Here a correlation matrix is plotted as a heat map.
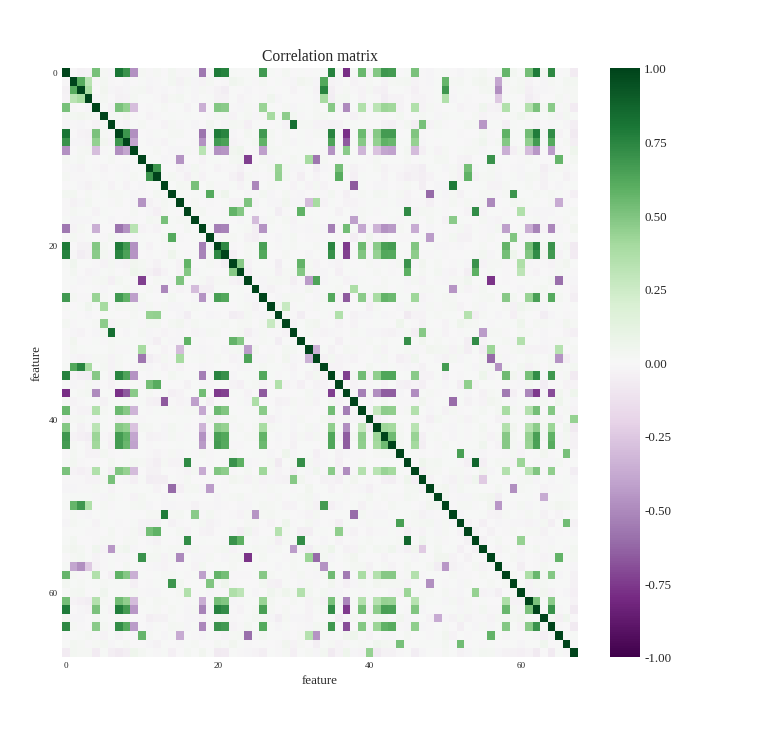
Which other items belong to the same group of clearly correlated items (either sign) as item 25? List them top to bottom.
13, 17, 38, 51
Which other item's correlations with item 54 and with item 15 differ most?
45
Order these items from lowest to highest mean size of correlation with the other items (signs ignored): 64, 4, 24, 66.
66, 24, 4, 64
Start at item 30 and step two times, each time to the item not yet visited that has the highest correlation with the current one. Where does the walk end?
47
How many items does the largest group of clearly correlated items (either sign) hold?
20
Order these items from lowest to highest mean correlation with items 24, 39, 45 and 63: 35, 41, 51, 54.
51, 41, 35, 54
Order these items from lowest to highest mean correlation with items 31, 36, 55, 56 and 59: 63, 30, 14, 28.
30, 63, 28, 14
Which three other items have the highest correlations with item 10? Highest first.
56, 65, 32
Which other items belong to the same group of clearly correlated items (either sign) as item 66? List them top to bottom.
44, 52
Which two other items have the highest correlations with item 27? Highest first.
5, 29
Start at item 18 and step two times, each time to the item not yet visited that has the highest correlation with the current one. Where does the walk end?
9
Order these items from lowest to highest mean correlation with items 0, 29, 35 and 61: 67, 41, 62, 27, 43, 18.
18, 67, 27, 41, 43, 62
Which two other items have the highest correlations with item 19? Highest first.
14, 59
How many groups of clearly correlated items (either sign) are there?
12
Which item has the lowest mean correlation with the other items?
37
